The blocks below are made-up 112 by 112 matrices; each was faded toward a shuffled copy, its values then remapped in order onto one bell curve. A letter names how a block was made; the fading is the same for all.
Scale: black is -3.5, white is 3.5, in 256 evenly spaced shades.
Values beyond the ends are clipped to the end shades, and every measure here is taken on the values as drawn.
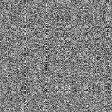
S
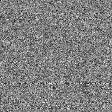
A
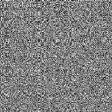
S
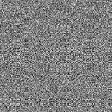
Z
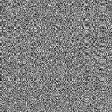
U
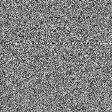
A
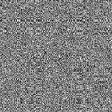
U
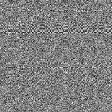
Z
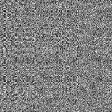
S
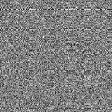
Z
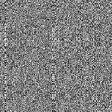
S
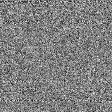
A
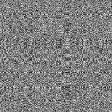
Z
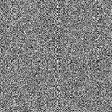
S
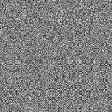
Z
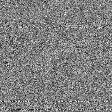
A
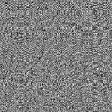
U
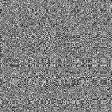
Z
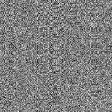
S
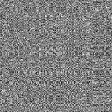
U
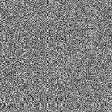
S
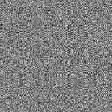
U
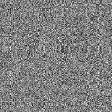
S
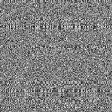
Z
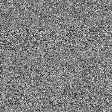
A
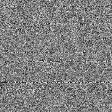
A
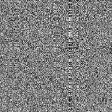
S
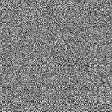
Z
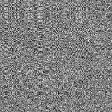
U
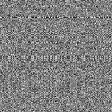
Z
